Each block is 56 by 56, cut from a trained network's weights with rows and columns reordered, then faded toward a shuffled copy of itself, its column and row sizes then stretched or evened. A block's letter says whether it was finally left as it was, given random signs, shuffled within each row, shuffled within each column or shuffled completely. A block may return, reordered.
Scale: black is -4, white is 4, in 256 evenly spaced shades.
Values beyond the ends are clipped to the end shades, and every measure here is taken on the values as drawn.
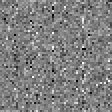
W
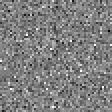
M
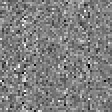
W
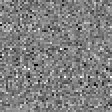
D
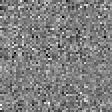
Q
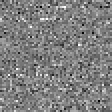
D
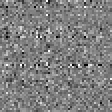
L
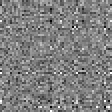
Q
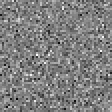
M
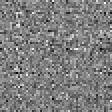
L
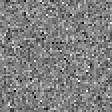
M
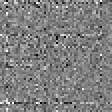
L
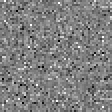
M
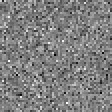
M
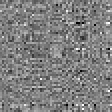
Q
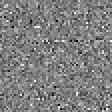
D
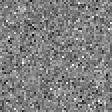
M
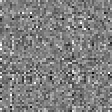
Q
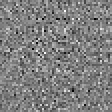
Q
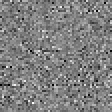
D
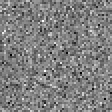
M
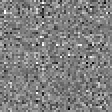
Q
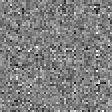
Q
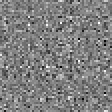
Q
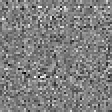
L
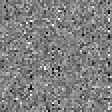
W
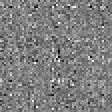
L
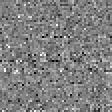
D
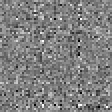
L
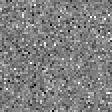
M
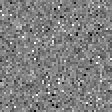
M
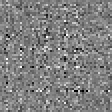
L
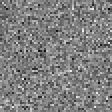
D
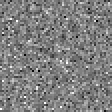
M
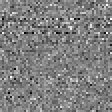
D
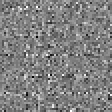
L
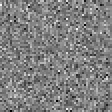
W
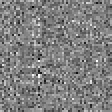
Q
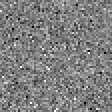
M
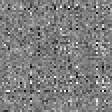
L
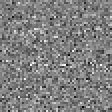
D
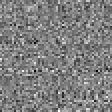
Q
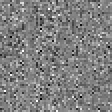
W
